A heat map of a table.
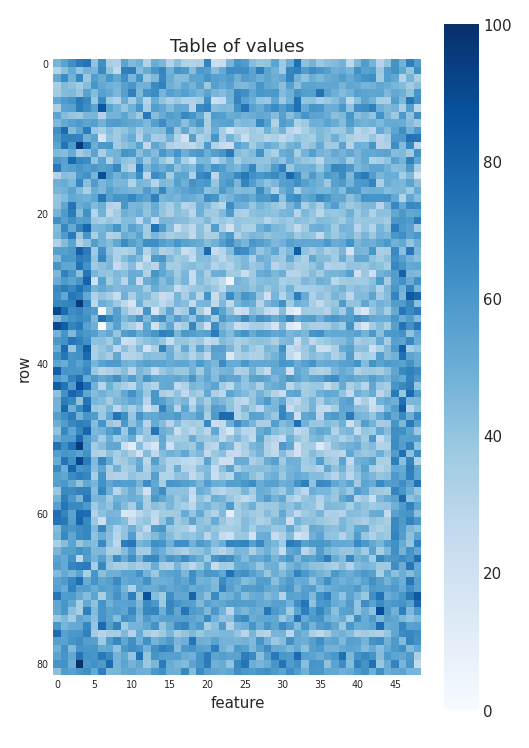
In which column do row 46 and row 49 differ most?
13
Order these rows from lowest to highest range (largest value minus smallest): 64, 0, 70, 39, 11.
70, 64, 0, 39, 11
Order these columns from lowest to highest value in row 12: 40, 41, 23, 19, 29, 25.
29, 25, 40, 41, 19, 23
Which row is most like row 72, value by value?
56
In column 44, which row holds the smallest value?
60
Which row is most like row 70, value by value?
40
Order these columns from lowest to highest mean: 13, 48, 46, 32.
32, 13, 48, 46
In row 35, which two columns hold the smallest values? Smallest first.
6, 32
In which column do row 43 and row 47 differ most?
23
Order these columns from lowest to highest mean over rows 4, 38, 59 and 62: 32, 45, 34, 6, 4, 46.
32, 34, 6, 45, 46, 4
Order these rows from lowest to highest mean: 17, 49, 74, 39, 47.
39, 49, 17, 74, 47
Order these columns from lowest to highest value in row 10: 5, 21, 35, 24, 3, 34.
34, 24, 35, 5, 21, 3
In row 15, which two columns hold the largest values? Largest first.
6, 31
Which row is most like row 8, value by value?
17
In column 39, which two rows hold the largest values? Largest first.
47, 66
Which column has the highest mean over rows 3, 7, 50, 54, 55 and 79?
3
